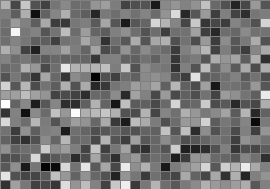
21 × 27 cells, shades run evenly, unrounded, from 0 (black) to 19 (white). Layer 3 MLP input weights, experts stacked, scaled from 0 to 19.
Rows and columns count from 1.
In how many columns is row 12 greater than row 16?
12
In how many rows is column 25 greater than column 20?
10
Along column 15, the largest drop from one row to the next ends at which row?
20
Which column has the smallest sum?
22
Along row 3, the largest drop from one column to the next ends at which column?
21
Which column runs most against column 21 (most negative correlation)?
5
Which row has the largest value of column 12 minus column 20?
17
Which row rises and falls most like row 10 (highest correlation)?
2
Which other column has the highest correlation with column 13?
7
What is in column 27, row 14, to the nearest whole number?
9
